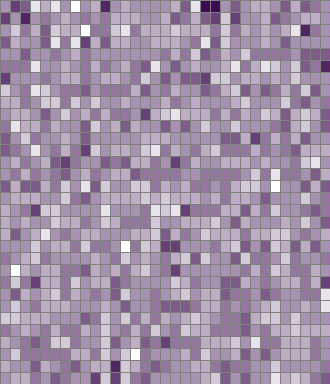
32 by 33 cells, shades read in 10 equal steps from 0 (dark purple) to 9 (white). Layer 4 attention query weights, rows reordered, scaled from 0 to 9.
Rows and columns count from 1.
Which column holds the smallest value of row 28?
25
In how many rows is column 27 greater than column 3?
13
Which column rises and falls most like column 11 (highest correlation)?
22
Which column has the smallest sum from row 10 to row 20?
33
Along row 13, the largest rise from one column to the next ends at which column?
10
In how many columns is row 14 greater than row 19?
10
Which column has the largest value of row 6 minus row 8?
27
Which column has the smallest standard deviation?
26
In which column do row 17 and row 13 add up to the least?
9
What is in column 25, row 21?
3
